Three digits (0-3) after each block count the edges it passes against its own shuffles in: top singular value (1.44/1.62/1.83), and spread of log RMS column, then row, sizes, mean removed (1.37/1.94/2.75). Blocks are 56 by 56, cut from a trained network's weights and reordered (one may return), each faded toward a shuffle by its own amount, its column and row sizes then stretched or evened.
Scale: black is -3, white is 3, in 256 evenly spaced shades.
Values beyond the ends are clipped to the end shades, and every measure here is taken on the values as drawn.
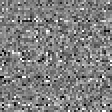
1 1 2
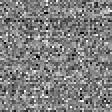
1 0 0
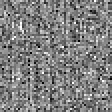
1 0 1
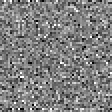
1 0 1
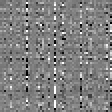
3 3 1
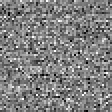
0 0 0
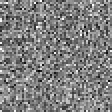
3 0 0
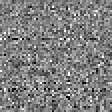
1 1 2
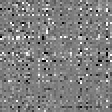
0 3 3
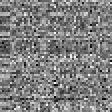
3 0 0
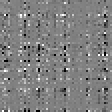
2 3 3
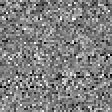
0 0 2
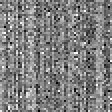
3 1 0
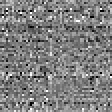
2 1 2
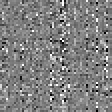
1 3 1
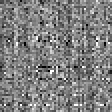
3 0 2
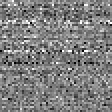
2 0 2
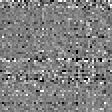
0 1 3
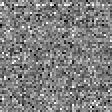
0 0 0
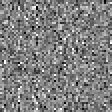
2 2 0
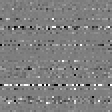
3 0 3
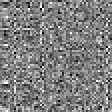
3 2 0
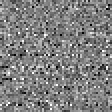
2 0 2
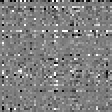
1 2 3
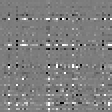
3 2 3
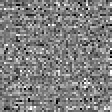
1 1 2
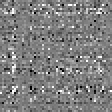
0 2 3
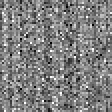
2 1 0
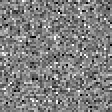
0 0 1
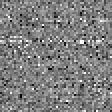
0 1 1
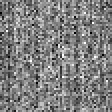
2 1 0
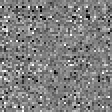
0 2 2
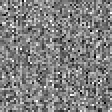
0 0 0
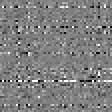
2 1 3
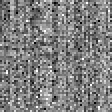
3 0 0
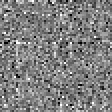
2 1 1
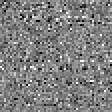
0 1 2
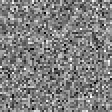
0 0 0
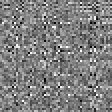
3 2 2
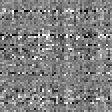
2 0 3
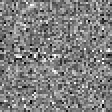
1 0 1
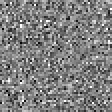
0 0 1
